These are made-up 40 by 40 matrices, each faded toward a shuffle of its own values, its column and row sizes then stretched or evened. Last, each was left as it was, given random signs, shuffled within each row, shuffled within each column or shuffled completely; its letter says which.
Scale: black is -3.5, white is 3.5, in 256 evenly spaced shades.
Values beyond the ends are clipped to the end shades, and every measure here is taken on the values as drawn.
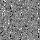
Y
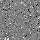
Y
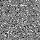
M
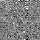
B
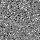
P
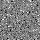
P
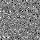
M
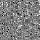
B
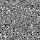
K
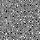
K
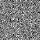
K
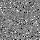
M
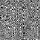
B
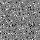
M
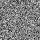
P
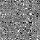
B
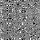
B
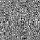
B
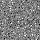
P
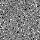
Y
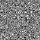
K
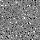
M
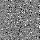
Y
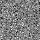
Y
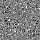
M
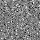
P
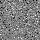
P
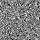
M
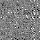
B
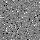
Y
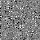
K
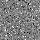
P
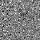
Y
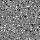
M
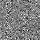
Y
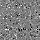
K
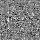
M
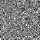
B
